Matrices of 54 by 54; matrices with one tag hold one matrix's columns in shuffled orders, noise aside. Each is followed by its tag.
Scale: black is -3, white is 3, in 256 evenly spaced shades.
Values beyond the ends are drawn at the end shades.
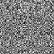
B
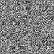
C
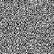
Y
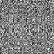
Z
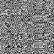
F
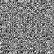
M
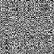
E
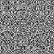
C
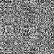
Z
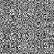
F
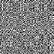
E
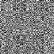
E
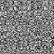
C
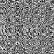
Z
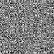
M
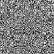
B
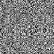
Z
